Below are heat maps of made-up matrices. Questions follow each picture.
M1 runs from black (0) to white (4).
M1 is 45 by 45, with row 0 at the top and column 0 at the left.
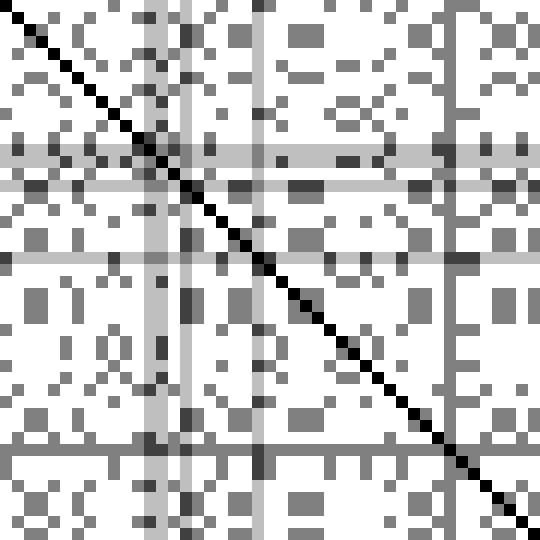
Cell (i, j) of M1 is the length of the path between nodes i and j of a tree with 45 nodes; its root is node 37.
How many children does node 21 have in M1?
9
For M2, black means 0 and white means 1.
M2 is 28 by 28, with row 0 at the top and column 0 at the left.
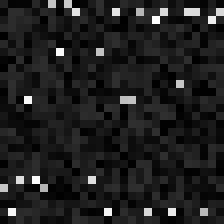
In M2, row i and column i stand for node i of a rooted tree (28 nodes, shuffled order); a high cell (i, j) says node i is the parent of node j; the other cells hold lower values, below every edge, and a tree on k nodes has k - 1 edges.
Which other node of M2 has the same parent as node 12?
7
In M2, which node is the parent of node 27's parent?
26
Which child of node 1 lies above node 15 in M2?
23
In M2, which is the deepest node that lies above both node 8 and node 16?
0
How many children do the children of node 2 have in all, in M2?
5
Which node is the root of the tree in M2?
10
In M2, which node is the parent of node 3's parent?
6
